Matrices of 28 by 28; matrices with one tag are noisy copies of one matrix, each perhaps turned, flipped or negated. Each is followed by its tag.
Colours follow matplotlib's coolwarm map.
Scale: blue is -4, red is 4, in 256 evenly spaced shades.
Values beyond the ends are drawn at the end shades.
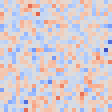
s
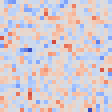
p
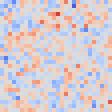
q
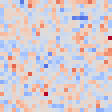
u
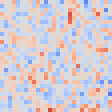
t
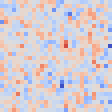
p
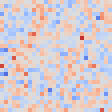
q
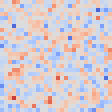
t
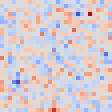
u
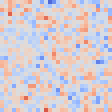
t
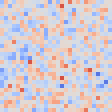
s
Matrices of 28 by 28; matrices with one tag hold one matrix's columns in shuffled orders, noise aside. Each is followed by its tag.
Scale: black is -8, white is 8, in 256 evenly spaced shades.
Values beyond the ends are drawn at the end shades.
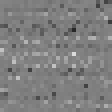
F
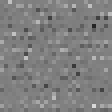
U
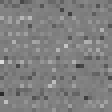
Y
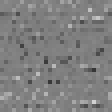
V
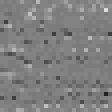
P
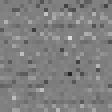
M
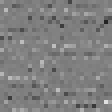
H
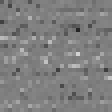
F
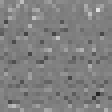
P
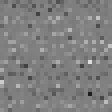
Y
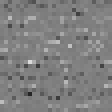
Y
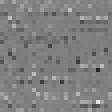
V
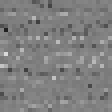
F
